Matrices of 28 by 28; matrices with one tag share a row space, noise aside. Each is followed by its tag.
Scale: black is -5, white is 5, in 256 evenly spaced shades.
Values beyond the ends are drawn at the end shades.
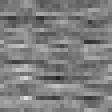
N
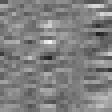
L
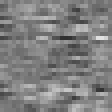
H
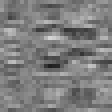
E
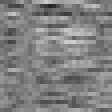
E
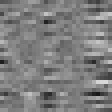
L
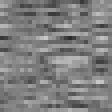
H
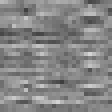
N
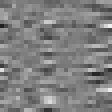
L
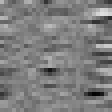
L
